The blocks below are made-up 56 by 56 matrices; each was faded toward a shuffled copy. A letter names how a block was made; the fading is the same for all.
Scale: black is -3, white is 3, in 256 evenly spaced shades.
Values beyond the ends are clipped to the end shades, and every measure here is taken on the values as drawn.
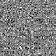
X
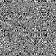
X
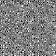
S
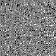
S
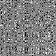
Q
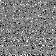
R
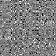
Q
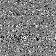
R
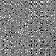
Q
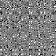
Q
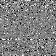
R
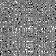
Q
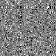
X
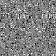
S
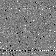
R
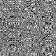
S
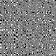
Q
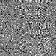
S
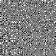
S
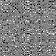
Q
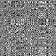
Q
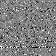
R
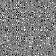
S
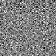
X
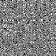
X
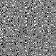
S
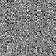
S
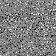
R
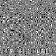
Q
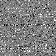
R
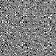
S
